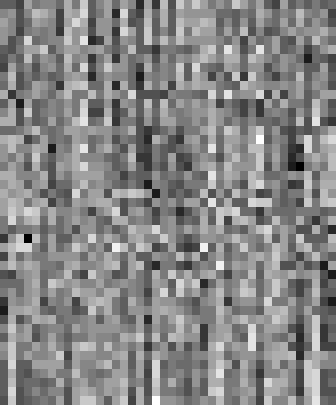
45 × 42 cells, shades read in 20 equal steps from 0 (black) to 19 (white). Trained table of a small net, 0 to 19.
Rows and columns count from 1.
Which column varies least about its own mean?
13
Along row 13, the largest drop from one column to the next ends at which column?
12
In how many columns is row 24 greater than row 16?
19
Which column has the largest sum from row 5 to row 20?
11
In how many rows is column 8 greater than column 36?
16
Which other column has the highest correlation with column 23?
25
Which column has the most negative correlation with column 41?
28
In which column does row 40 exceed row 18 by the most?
37
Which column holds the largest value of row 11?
29
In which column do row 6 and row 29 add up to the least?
1
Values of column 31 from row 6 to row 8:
6 8 8
